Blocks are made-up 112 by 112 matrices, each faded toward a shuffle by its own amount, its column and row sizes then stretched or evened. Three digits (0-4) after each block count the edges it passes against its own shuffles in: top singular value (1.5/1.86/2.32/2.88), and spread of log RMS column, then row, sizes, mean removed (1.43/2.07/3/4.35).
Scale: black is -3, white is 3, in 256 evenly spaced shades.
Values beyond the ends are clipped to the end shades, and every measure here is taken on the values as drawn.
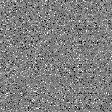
2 0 1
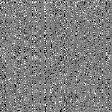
3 3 1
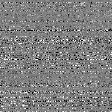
1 1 4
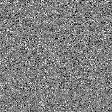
0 0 2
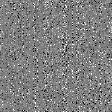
2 3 1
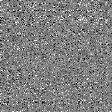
2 1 2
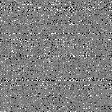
2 1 3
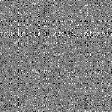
3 3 3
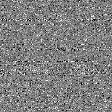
1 0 3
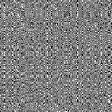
4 3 0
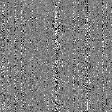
1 4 1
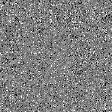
1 2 1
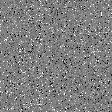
0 1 0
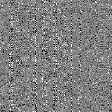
3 3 0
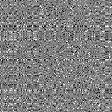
4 0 2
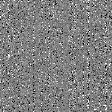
0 3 0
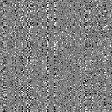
4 3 1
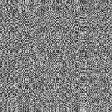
4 2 0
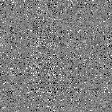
1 3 3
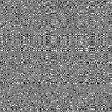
4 1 3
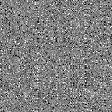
3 1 0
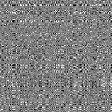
4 1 3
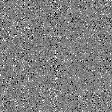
1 2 1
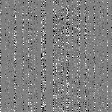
2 4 1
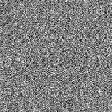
3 0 0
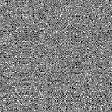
3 1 1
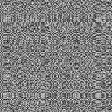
4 0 2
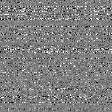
0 1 4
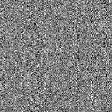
2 2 0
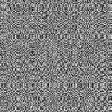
4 2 2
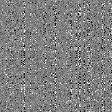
3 3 1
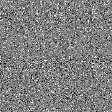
1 0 2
